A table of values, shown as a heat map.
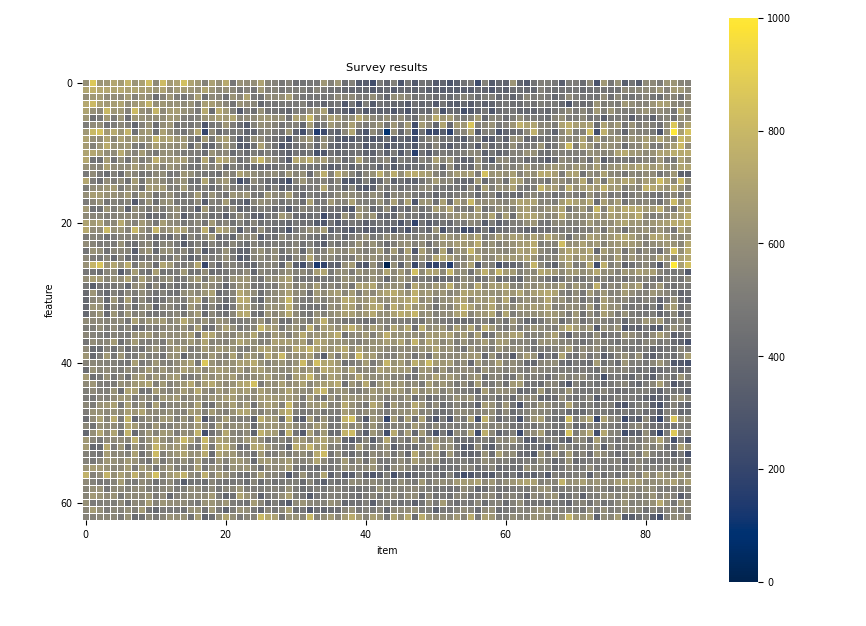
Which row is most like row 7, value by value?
26
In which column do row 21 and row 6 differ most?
55
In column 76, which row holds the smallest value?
46
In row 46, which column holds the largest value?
29
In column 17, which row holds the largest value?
40
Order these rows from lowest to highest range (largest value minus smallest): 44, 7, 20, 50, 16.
16, 44, 20, 50, 7
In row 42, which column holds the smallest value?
74
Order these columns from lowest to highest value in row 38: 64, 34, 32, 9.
64, 9, 34, 32
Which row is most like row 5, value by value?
42
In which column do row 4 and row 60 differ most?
51
